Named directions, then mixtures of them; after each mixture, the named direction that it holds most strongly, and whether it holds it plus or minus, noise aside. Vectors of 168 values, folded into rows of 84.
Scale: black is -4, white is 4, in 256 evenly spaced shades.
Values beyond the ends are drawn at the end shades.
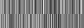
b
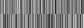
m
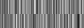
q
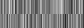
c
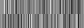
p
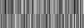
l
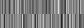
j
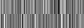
j, minus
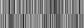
b, plus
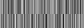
l, plus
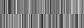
p, minus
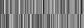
b, minus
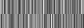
b, plus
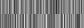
q, plus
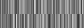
q, plus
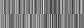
b, plus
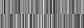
b, plus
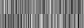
p, plus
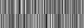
b, plus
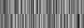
q, plus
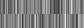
p, minus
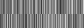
m, minus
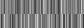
m, minus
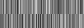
j, minus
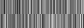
m, minus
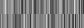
l, minus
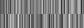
p, minus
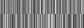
m, minus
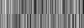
l, minus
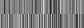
b, plus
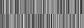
b, minus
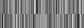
q, plus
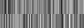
l, plus
